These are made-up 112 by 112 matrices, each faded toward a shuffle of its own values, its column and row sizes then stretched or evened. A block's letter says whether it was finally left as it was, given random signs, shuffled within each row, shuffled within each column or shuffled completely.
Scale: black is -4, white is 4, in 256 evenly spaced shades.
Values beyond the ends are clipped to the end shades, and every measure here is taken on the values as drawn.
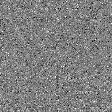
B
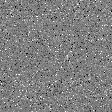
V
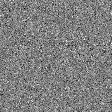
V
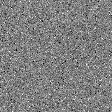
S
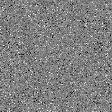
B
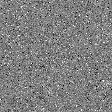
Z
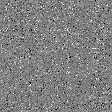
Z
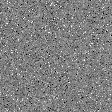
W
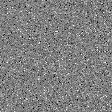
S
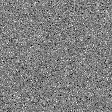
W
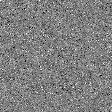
V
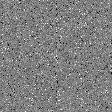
S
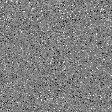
Z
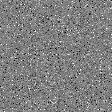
B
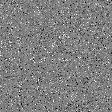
Z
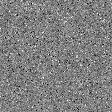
V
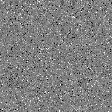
B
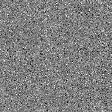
B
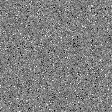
S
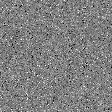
S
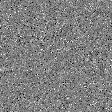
V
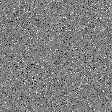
V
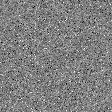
W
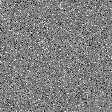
S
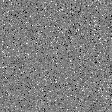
S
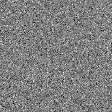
Z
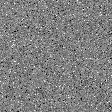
W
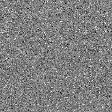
B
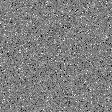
W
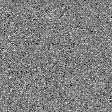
Z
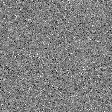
V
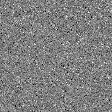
B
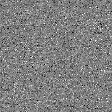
B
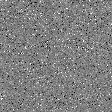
V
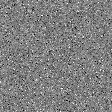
W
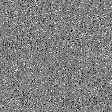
B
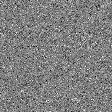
V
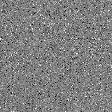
B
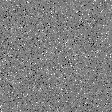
W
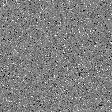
W
